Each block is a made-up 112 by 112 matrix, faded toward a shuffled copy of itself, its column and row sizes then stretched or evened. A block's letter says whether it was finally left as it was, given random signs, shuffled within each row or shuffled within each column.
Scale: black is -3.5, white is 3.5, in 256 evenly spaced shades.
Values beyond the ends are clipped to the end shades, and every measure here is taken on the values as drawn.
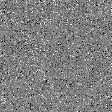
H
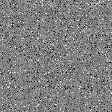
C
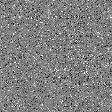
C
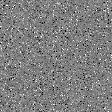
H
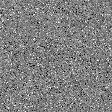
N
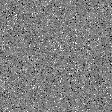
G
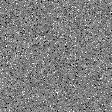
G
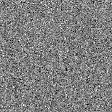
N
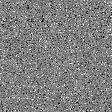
N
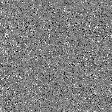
H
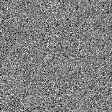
H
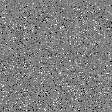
C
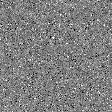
N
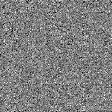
C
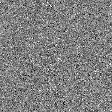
H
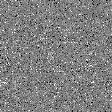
C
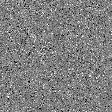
G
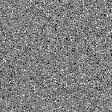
H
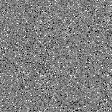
C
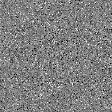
C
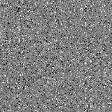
C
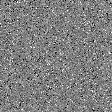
G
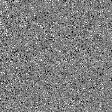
H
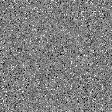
C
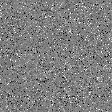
H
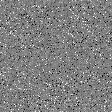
N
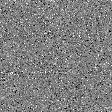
N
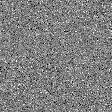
N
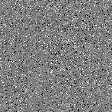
C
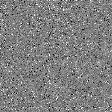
C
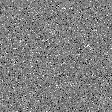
N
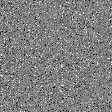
G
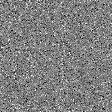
G
